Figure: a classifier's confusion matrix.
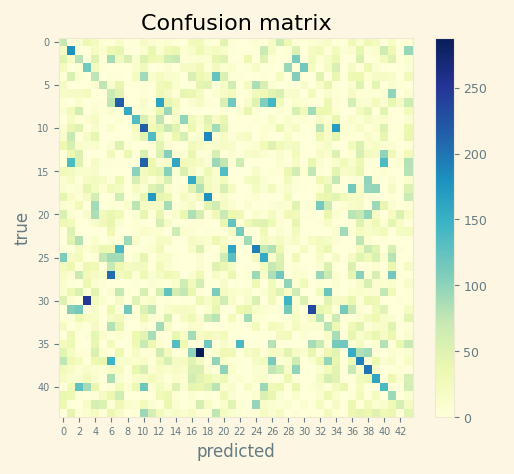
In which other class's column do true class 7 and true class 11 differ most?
18
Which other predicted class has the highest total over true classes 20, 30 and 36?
17
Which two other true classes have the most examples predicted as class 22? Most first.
35, 14
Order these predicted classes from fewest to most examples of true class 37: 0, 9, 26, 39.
9, 39, 0, 26
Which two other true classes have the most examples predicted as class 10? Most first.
14, 40
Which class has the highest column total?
10
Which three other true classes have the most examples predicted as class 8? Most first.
31, 23, 2
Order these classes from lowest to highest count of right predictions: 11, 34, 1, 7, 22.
34, 22, 11, 1, 7
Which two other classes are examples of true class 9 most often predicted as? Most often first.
15, 12
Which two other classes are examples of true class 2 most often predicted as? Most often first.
29, 6
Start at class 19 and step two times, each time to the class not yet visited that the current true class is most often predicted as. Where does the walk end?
23
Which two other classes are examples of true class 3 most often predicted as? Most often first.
30, 28
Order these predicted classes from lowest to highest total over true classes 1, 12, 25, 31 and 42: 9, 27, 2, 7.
9, 27, 2, 7
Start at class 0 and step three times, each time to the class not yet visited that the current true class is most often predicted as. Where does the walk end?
41
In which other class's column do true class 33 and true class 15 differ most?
20
